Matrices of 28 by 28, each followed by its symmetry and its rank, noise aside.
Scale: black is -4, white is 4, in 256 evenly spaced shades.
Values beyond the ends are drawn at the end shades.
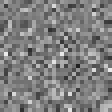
symmetric, rank eight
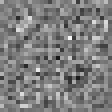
symmetric, rank eight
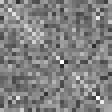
symmetric, rank eight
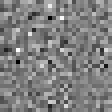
antisymmetric, rank eight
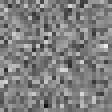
antisymmetric, rank eight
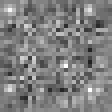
symmetric, rank four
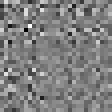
antisymmetric, rank four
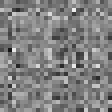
no symmetry, rank four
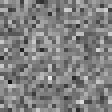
no symmetry, rank six
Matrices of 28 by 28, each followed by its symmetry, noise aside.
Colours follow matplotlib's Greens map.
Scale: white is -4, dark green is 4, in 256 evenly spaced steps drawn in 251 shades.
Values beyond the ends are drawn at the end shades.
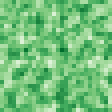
antisymmetric.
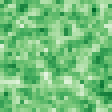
no symmetry.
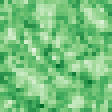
symmetric across the other diagonal.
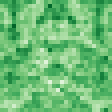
mirrored left to right.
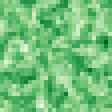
antisymmetric.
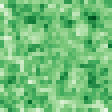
symmetric across the other diagonal.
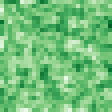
antisymmetric.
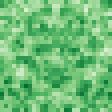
mirrored left to right.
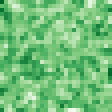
antisymmetric.
